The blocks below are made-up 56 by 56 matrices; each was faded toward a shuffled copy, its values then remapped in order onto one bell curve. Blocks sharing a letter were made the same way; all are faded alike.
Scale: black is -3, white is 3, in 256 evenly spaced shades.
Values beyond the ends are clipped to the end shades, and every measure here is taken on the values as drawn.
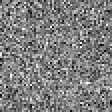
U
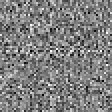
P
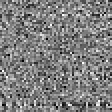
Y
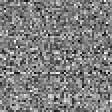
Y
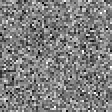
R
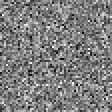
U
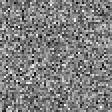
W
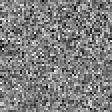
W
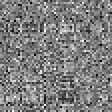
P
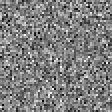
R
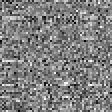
Y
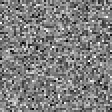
R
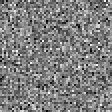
R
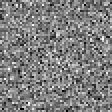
R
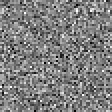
W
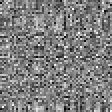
P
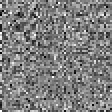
P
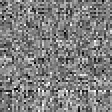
P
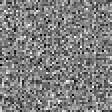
W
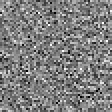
W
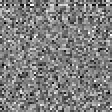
Y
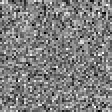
W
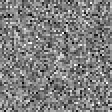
R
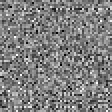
Y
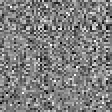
P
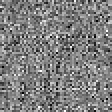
P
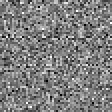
Y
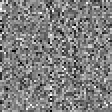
U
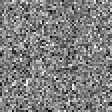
U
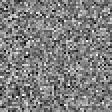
W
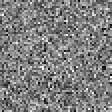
W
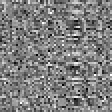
P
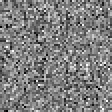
W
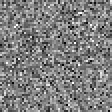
R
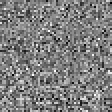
Y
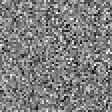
U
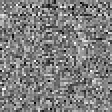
Y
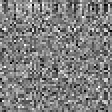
P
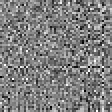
P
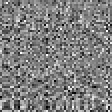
P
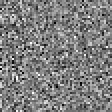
U
